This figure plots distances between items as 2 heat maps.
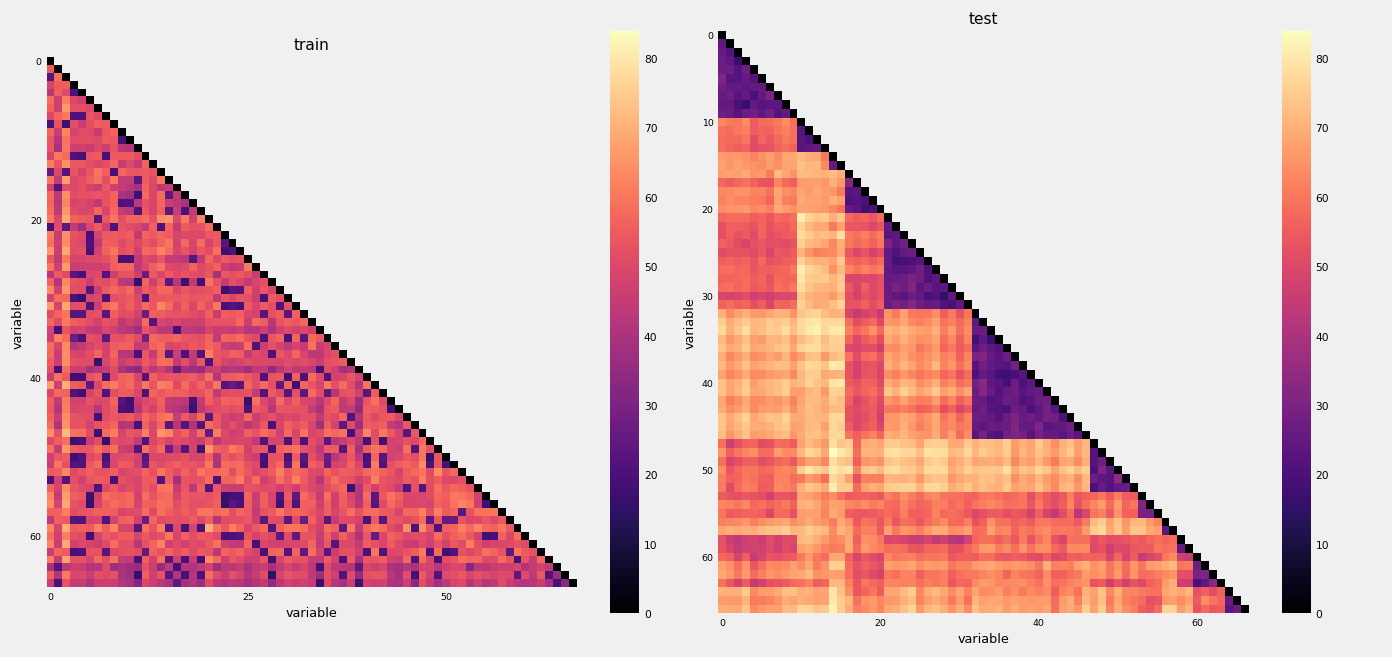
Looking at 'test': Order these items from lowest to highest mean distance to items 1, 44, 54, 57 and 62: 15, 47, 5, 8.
5, 8, 47, 15
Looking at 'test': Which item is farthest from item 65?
14
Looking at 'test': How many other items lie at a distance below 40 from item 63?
3
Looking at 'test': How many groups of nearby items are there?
12
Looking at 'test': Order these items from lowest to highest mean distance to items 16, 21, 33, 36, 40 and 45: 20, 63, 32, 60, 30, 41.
32, 41, 20, 30, 60, 63
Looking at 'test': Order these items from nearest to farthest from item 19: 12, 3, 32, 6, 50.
32, 6, 3, 12, 50
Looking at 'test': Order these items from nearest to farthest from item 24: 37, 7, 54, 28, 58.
28, 58, 7, 54, 37
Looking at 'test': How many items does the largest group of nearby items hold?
15
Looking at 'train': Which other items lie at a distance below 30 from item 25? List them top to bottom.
9, 10, 18, 43, 44
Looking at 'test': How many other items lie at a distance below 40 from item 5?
9
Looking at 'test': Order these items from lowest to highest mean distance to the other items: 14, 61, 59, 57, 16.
59, 16, 61, 57, 14
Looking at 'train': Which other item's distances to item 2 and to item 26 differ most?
61
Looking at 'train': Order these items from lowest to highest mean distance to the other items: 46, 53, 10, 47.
46, 10, 53, 47
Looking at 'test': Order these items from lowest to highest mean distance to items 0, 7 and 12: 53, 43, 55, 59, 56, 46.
59, 53, 55, 56, 43, 46
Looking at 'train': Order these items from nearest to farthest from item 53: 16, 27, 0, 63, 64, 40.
0, 64, 16, 27, 40, 63
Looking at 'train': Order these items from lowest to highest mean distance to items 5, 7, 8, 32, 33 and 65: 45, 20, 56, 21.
21, 56, 45, 20
